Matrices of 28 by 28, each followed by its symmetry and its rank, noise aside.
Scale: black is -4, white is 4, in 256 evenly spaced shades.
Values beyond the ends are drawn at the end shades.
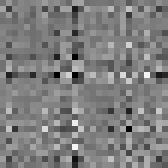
symmetric, rank two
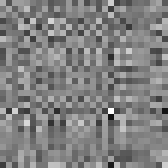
no symmetry, rank three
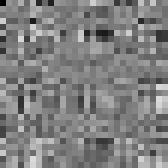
no symmetry, rank three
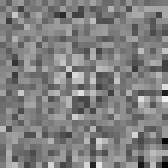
symmetric, rank four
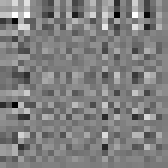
no symmetry, rank two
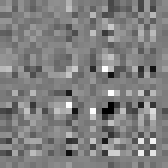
symmetric, rank two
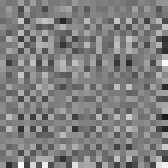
no symmetry, rank two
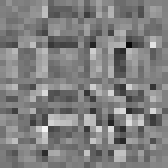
antisymmetric, rank two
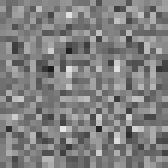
no symmetry, rank three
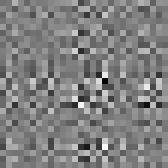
antisymmetric, rank two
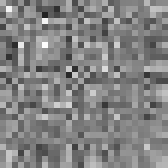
symmetric, rank four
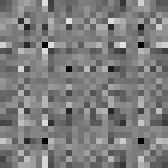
symmetric, rank two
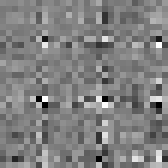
no symmetry, rank two
